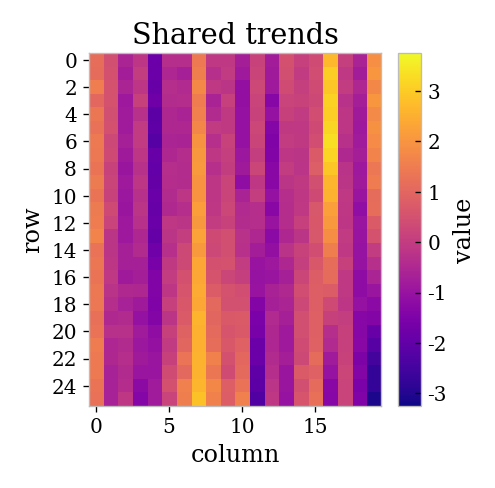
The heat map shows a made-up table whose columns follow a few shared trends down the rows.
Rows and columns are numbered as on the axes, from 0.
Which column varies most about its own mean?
19
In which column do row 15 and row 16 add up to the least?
4
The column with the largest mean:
7
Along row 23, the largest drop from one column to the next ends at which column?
11
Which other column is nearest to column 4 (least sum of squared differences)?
12
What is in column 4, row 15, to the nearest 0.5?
-1.5
